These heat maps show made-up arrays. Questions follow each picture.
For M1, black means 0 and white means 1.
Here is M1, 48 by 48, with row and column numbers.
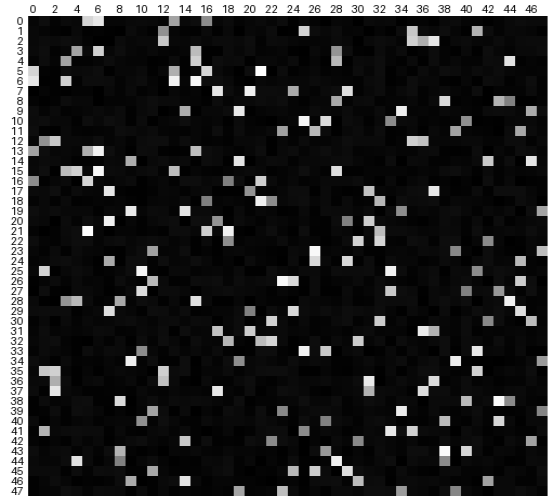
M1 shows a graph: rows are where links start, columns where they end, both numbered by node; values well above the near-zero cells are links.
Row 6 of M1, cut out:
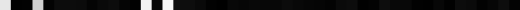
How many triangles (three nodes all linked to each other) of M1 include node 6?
3
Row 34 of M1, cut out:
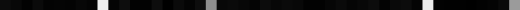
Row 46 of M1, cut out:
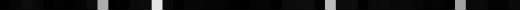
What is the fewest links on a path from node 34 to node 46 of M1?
2
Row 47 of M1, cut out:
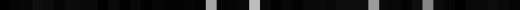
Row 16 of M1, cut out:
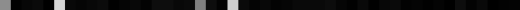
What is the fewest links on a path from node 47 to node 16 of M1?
6
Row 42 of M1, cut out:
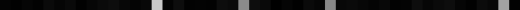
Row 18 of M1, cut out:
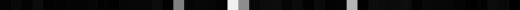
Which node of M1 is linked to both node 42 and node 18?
node 22
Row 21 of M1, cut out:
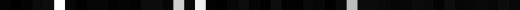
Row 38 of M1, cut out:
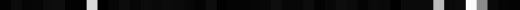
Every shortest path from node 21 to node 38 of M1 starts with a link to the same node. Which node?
node 5
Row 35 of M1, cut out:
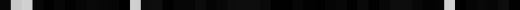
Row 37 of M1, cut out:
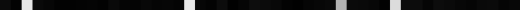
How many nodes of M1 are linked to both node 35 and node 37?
1
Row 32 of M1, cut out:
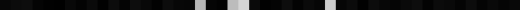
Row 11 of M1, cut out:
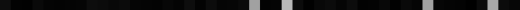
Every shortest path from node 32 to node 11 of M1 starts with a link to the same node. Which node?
node 30
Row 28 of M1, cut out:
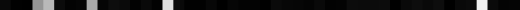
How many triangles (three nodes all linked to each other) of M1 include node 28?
5
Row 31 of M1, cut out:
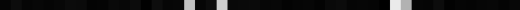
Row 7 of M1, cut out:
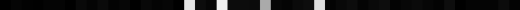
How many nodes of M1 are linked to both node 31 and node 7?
2
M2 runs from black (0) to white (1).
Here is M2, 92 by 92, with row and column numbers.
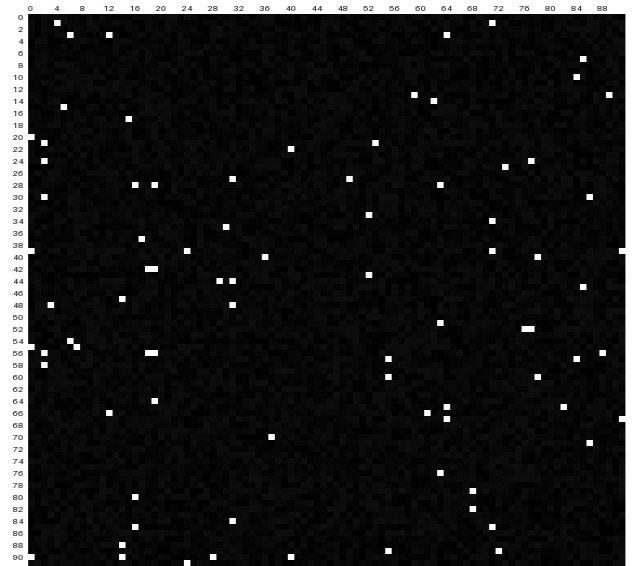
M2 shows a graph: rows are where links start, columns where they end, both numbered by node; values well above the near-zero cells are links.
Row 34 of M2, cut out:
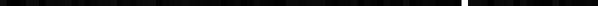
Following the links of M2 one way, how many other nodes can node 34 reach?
2
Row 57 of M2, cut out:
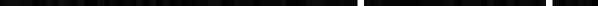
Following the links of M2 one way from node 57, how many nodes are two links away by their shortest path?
3
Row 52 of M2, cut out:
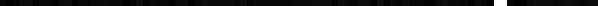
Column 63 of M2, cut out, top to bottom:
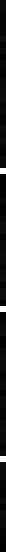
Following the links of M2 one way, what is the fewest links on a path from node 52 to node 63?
2
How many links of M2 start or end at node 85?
4
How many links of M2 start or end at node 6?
2
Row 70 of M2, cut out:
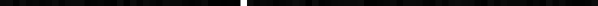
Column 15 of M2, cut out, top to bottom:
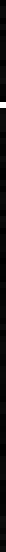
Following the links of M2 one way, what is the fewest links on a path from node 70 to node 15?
3
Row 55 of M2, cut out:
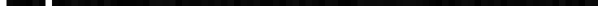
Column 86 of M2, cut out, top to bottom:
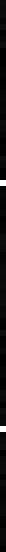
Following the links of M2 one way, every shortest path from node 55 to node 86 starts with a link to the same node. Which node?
node 7
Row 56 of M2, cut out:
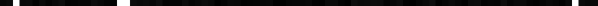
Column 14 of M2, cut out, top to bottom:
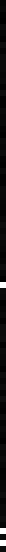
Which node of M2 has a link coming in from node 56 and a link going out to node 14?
node 88
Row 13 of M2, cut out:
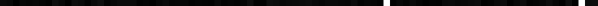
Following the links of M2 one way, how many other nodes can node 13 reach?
10
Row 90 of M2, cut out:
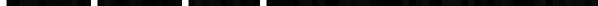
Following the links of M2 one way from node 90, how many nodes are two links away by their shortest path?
6
